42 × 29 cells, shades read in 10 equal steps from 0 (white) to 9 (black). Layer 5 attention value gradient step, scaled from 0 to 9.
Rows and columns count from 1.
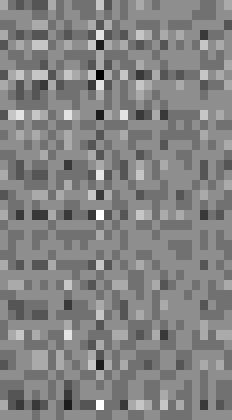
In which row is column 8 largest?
9
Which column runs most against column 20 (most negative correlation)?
21
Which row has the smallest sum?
12
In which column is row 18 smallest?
13
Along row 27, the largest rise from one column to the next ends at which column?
14
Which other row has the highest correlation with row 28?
33
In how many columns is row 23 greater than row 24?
10
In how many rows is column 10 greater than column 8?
12
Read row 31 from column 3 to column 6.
6 5 5 5
